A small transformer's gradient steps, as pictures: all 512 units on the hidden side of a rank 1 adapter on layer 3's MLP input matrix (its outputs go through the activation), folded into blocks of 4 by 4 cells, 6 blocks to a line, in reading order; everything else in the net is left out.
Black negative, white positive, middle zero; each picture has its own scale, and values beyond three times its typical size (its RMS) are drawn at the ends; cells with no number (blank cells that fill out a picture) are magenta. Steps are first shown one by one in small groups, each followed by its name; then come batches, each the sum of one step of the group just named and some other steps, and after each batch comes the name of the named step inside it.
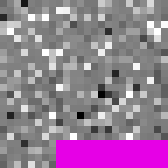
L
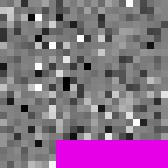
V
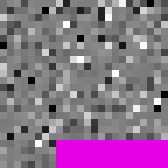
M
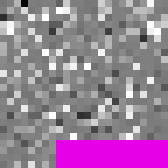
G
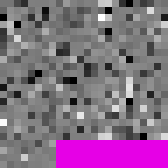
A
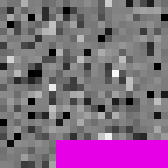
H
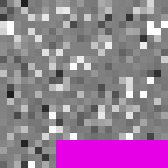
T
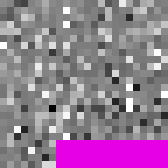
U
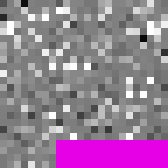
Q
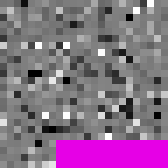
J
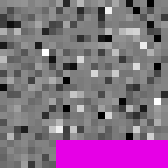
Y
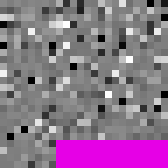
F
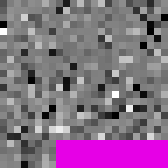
U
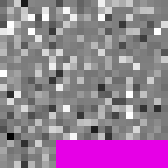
G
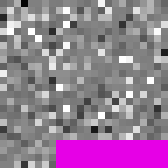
Q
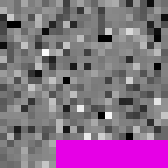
Y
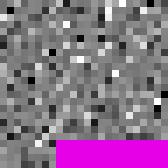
M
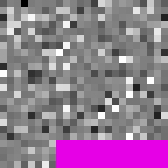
Q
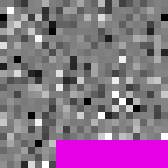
A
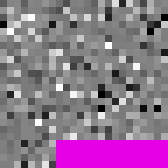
L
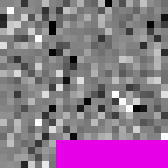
U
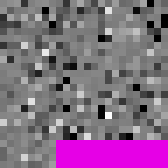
Y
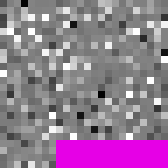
Q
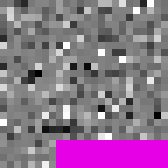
J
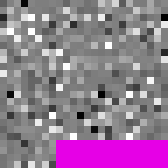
L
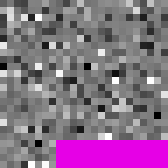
V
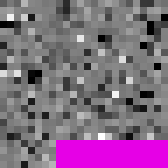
H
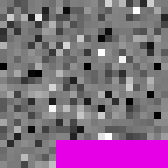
H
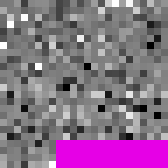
V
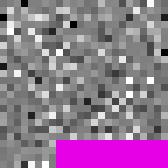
Q
